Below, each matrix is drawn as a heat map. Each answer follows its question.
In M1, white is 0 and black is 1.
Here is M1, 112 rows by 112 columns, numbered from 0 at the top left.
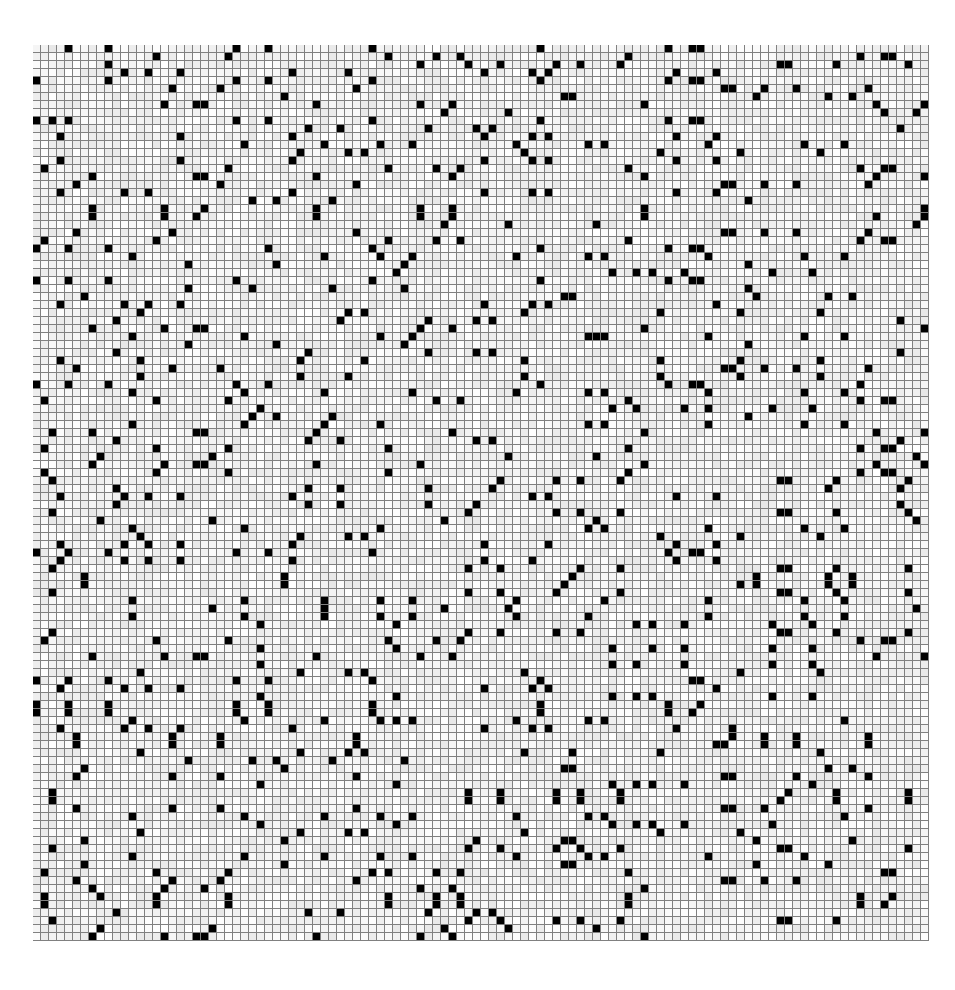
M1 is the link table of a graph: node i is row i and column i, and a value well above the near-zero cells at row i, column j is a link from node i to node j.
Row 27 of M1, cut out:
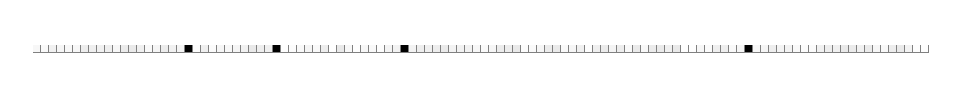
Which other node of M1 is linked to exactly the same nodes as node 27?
node 37
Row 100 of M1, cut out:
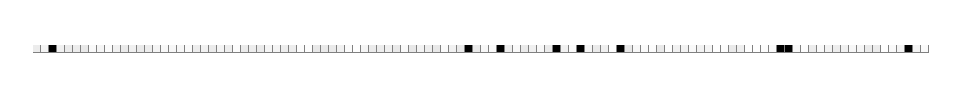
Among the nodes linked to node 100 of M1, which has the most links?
node 2
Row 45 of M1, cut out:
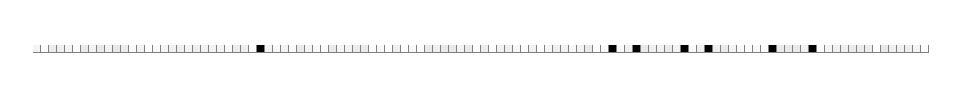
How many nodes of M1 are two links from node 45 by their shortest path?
10
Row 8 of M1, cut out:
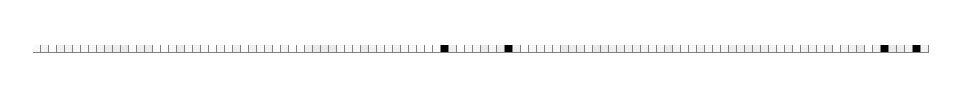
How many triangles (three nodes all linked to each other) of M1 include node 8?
3
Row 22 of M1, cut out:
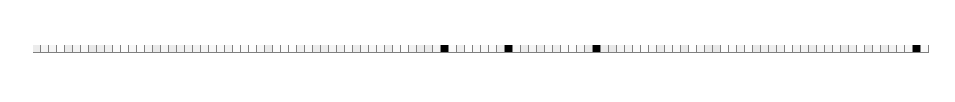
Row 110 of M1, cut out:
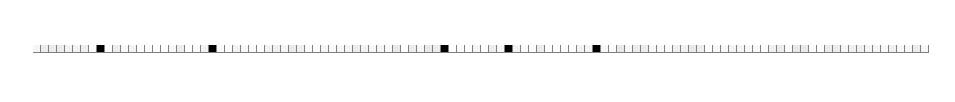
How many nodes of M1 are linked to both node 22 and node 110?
3
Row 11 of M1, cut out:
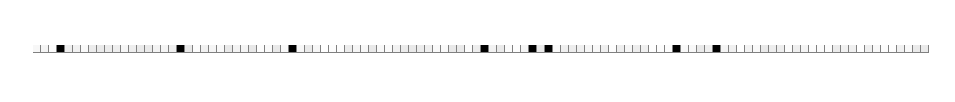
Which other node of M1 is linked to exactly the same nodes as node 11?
node 14
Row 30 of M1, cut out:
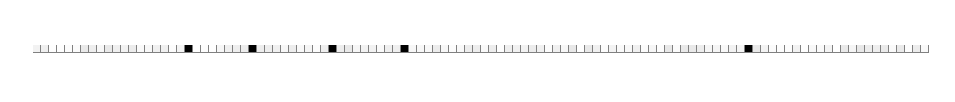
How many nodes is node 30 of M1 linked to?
5
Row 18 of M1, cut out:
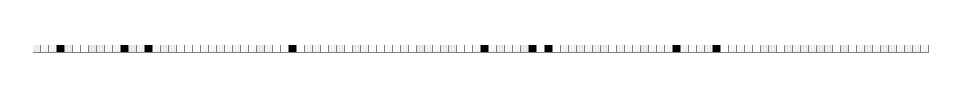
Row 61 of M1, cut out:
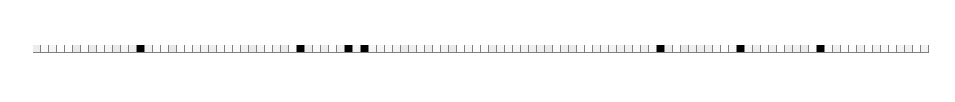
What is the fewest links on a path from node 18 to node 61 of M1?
3
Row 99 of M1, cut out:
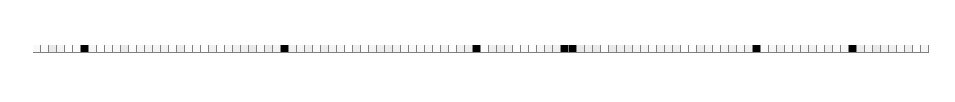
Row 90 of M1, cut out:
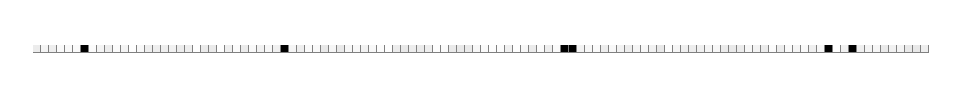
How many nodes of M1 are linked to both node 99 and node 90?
5
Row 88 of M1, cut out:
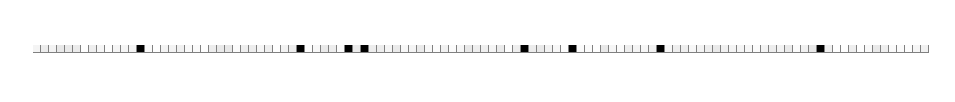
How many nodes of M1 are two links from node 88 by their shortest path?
7
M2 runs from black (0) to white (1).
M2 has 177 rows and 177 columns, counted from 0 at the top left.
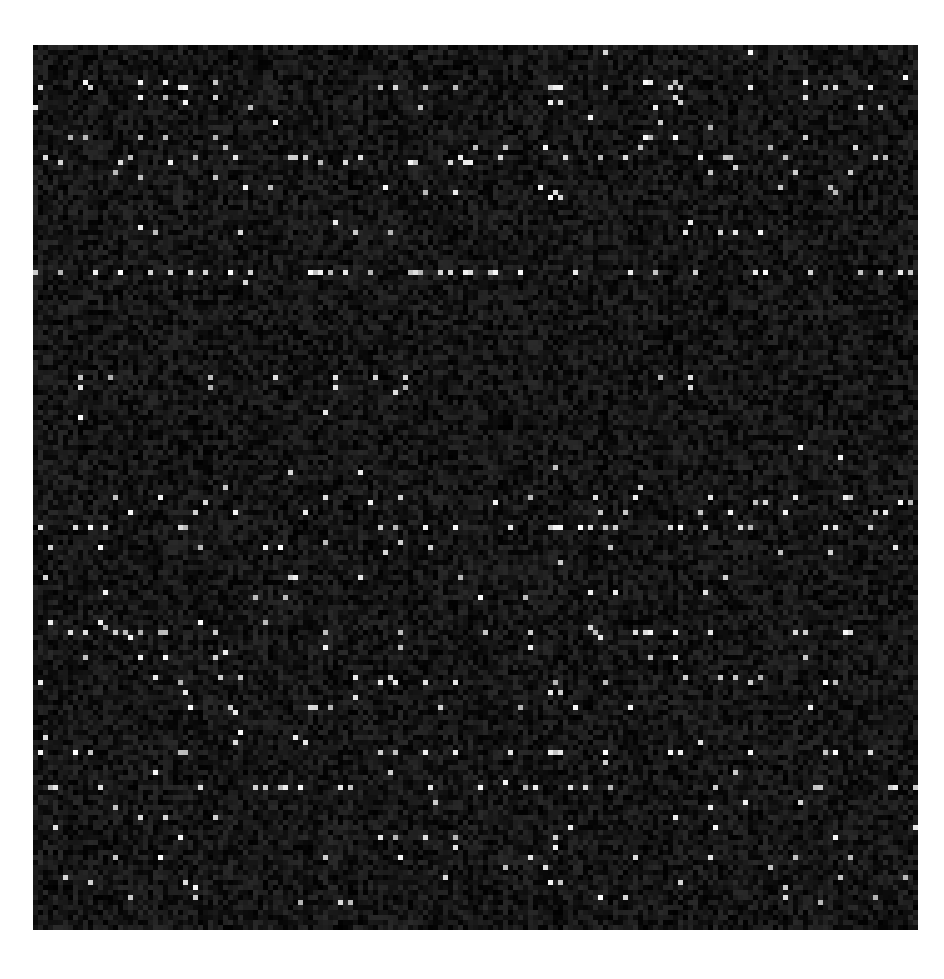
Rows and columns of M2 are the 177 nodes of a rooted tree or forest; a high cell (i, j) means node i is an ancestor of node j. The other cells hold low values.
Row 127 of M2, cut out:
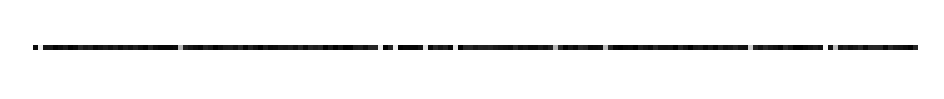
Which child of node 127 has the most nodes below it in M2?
158
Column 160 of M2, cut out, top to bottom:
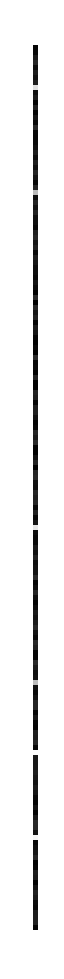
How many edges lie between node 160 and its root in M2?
6
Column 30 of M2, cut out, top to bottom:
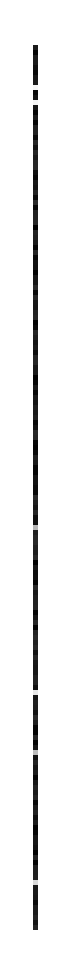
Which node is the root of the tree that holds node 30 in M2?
96
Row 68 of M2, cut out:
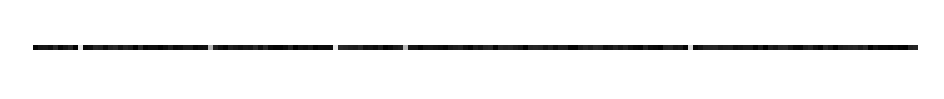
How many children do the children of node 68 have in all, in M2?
3
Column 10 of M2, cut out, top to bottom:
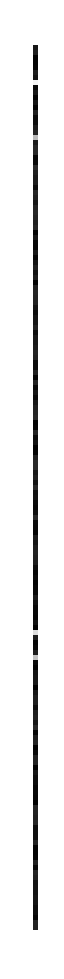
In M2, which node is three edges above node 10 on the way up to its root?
18
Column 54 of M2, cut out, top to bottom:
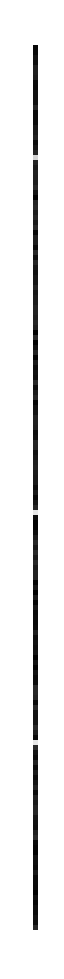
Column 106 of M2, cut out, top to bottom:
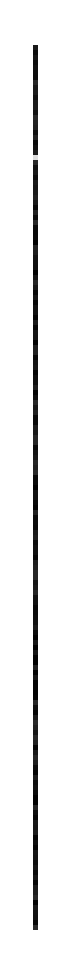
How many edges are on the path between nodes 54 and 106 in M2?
4
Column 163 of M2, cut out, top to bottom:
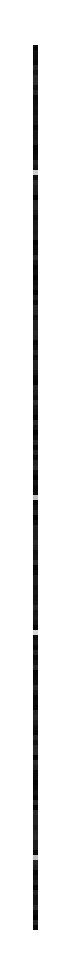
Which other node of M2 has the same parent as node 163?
152
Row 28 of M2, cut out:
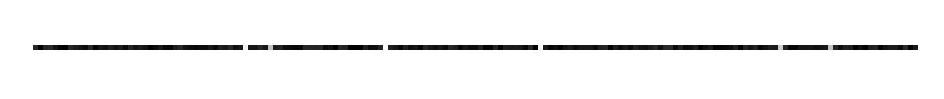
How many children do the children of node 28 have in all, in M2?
4
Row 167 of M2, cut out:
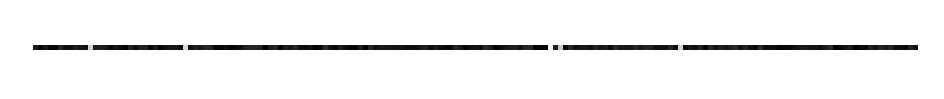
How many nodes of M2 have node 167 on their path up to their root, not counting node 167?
5
